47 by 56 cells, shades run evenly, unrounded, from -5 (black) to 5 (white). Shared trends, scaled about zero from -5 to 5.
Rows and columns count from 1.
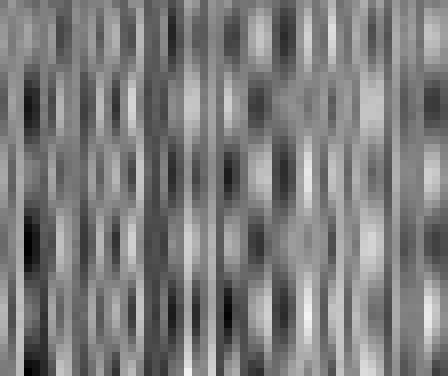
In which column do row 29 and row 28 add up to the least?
4
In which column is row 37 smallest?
29
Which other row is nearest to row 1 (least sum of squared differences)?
9
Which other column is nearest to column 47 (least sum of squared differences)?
8
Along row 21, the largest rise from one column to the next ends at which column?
18
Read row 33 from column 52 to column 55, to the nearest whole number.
-1 0 -1 -2
